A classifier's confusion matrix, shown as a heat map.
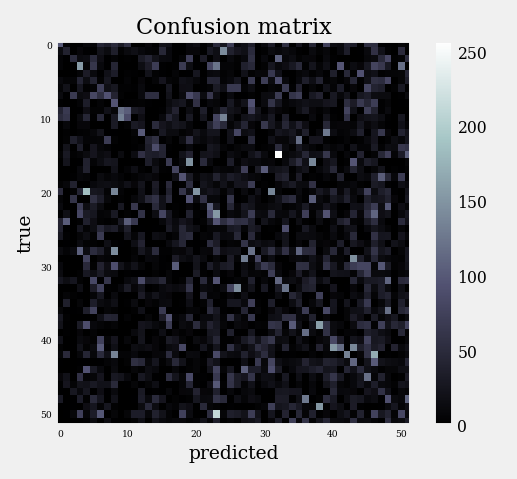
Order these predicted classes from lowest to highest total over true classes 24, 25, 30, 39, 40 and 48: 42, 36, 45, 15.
15, 42, 45, 36
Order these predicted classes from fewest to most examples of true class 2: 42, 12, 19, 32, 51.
42, 12, 51, 19, 32
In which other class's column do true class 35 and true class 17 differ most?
30
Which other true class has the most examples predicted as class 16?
37
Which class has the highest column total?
23
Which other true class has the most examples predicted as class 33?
25
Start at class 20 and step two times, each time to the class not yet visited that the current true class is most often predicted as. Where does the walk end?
44
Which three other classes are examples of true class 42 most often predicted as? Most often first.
46, 8, 23
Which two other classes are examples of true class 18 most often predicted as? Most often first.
47, 50
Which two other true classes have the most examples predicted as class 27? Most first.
29, 44
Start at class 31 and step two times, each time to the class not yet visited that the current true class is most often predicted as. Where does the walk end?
19
